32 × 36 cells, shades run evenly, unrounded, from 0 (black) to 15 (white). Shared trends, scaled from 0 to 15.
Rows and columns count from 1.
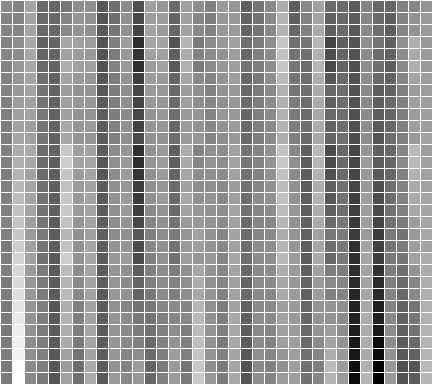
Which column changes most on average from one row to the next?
28
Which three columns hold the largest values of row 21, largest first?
2, 6, 24
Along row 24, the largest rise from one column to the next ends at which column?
31
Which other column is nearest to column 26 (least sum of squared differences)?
5
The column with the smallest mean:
30
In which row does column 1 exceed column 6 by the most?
1
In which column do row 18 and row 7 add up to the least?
12
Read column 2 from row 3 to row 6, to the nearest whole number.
8 8 8 9
